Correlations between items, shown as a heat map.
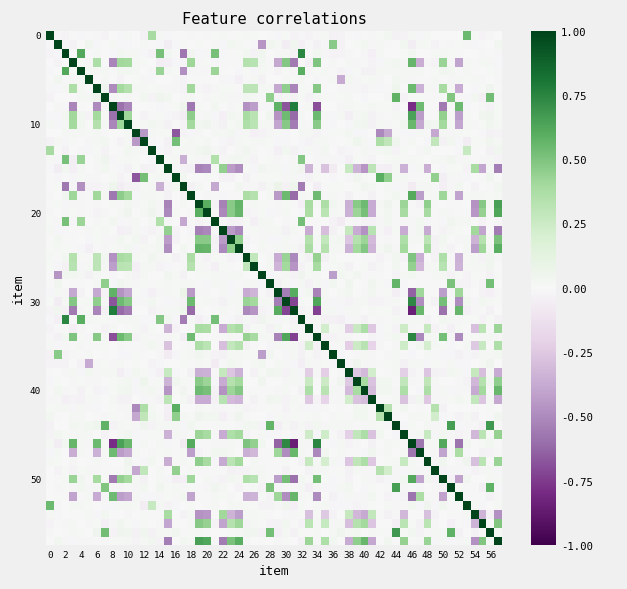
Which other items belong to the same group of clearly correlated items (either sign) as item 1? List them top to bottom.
27, 36
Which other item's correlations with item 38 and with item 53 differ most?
0
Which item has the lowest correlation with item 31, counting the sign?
46
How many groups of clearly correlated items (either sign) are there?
8
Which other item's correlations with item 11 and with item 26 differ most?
16
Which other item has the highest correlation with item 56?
44
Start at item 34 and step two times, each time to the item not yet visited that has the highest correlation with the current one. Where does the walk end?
30
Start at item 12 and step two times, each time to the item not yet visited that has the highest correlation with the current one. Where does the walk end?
42
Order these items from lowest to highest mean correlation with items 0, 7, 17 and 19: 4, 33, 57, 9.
4, 9, 33, 57
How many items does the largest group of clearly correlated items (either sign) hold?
17
